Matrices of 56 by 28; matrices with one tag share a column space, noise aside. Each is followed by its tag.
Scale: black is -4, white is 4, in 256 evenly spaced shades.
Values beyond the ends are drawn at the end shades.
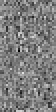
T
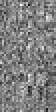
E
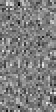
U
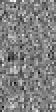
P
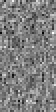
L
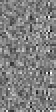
T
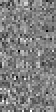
U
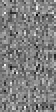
P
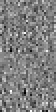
T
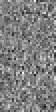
P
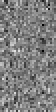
U
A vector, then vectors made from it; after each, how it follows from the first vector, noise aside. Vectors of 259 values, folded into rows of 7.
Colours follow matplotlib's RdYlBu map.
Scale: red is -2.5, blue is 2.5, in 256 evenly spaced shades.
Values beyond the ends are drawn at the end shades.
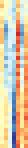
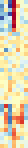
reversed, negated, partly zeroed.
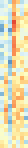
reversed, negated, shrunk.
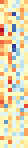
reversed, partly zeroed.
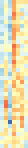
reversed, negated, shrunk.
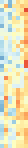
wrapped around, negated, shrunk.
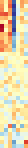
reversed, partly zeroed.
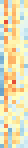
wrapped around, shrunk.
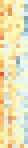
wrapped around, shrunk.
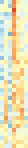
reversed, negated, shrunk.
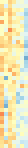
wrapped around, shrunk.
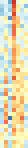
reversed, negated, shrunk.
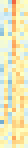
reversed, negated, shrunk.
